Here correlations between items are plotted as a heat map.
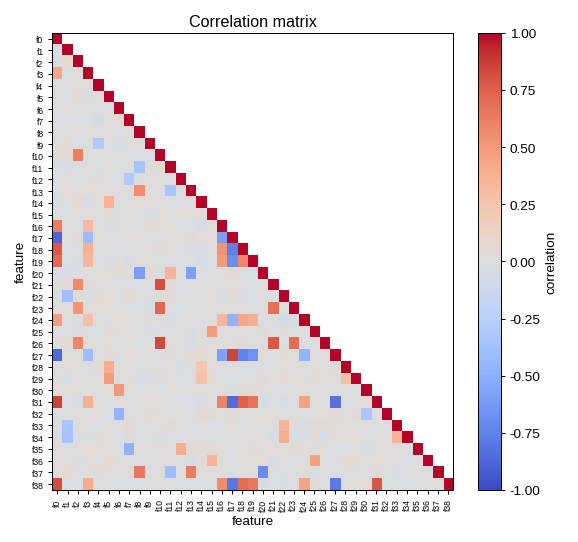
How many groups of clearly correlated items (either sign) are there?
9
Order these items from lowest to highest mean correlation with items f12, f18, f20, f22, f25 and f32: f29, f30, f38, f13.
f13, f30, f29, f38
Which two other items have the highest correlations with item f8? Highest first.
f37, f13
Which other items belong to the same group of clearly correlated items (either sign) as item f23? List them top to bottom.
f2, f10, f21, f26
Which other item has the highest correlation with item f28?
f5
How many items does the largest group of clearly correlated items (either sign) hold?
10
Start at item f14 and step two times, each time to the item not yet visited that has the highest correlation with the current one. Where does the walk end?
f29
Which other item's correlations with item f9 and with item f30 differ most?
f6
